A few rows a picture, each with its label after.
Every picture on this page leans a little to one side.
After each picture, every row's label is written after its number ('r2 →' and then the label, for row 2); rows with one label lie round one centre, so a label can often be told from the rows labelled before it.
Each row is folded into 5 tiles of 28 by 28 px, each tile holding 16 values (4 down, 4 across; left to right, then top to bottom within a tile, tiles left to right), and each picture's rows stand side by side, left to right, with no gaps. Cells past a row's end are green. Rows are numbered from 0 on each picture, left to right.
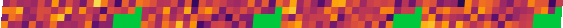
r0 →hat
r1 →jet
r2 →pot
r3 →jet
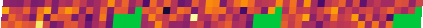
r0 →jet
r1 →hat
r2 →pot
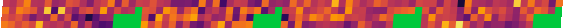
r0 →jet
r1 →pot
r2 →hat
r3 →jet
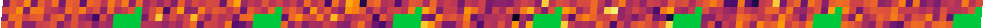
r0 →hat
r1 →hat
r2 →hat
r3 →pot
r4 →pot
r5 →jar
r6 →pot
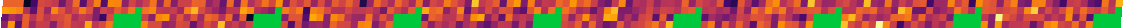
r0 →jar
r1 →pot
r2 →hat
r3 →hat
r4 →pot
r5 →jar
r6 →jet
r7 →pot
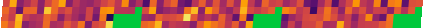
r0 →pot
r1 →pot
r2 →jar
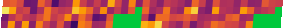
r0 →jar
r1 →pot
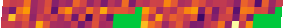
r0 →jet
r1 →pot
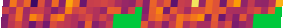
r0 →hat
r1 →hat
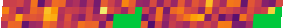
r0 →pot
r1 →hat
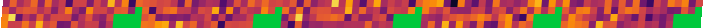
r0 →jet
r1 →jet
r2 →hat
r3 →jar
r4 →jet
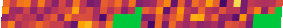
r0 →jar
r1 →hat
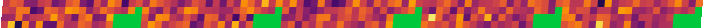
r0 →jar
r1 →pot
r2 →jar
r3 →jet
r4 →jet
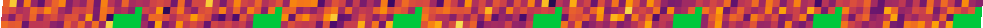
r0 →pot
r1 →hat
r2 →pot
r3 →jet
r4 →hat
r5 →hat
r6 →pot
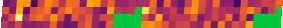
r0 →hat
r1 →pot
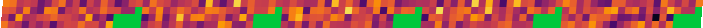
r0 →pot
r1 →hat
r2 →hat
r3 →hat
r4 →pot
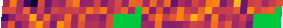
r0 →jar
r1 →hat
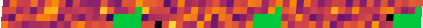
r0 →pot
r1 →jar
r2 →pot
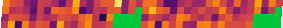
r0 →jar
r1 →jar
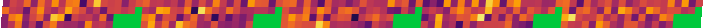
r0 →hat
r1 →jet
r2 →jet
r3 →hat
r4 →jet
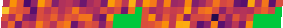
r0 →jar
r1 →jet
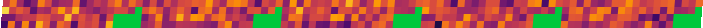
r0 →jar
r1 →hat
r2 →hat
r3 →jar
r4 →hat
